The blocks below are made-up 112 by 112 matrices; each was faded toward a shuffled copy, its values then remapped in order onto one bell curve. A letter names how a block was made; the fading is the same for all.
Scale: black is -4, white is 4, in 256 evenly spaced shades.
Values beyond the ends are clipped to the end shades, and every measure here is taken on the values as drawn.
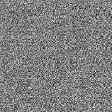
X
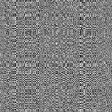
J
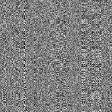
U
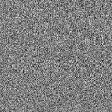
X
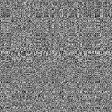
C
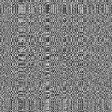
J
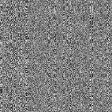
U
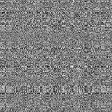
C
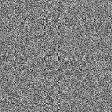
X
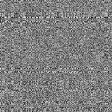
C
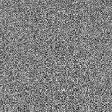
X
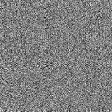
X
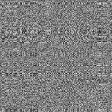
C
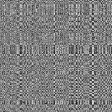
J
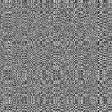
J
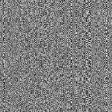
U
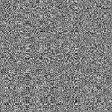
C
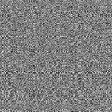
C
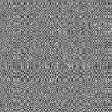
J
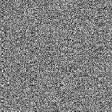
X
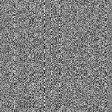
U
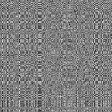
J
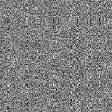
U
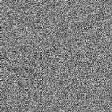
X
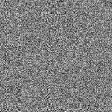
X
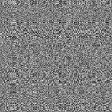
C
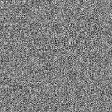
X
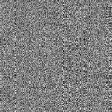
U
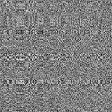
C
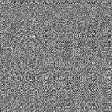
C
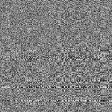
C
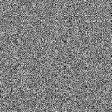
X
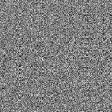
X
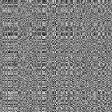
J
